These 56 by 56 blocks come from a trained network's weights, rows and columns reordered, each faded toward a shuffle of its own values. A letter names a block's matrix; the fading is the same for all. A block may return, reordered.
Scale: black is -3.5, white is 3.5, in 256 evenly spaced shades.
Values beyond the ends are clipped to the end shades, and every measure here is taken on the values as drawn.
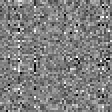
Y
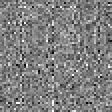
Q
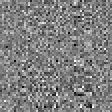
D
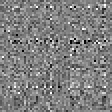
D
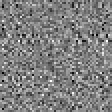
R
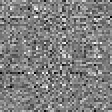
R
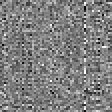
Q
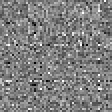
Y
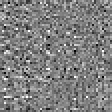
D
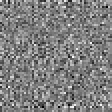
R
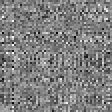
R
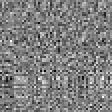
R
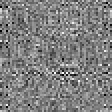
R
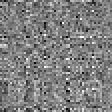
D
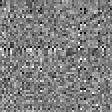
R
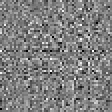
R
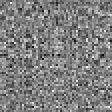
R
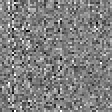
Q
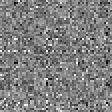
Y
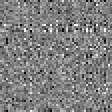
Y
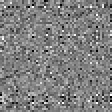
Y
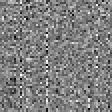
Q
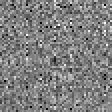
Y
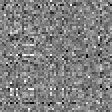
D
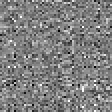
D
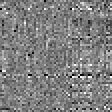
D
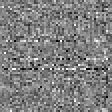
D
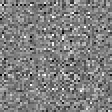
D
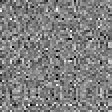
R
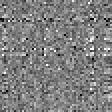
D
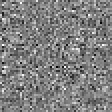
D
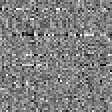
D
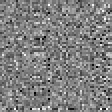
R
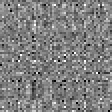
D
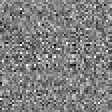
D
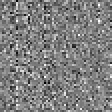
Q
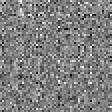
D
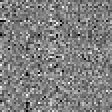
Y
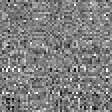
Y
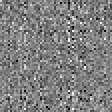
Y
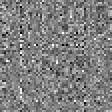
Q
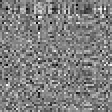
R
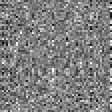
Q
